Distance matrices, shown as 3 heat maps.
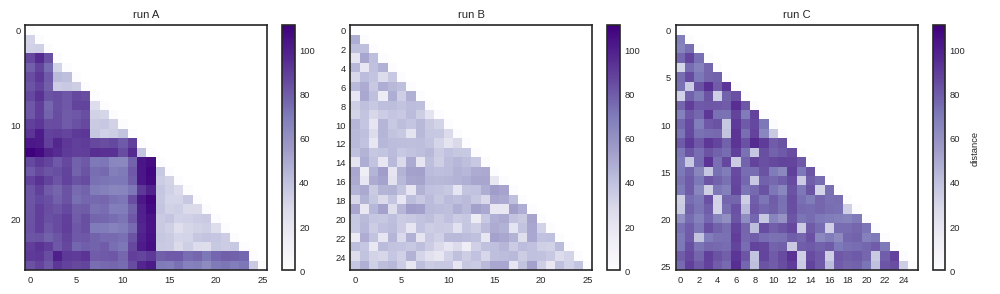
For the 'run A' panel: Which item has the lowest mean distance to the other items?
17
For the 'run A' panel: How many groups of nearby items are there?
6
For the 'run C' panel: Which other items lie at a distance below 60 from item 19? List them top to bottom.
0, 4, 7, 18
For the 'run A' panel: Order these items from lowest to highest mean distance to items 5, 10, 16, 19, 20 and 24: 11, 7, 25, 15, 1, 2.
15, 25, 7, 11, 2, 1
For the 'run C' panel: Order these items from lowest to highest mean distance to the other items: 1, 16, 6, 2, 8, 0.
0, 16, 2, 8, 1, 6
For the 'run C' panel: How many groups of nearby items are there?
8
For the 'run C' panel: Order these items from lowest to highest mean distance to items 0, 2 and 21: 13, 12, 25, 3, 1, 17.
13, 25, 17, 1, 3, 12
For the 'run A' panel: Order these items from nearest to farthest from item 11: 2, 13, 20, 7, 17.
7, 17, 20, 2, 13
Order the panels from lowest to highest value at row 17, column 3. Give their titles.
run C, run B, run A
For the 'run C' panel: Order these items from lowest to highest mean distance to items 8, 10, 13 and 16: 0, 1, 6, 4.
0, 4, 1, 6
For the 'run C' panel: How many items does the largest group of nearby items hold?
6
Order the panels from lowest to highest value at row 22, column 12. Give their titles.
run B, run C, run A
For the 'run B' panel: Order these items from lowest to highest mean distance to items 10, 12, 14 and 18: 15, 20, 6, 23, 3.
23, 3, 20, 6, 15
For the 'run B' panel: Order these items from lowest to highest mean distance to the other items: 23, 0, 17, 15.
23, 0, 17, 15
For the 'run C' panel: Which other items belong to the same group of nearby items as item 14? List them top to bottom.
1, 6
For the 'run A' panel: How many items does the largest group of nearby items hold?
10
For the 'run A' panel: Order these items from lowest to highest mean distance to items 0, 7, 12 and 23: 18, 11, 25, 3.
18, 11, 25, 3
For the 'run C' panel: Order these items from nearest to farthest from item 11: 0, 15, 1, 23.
15, 0, 23, 1
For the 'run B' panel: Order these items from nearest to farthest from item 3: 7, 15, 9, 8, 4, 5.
7, 5, 9, 8, 4, 15
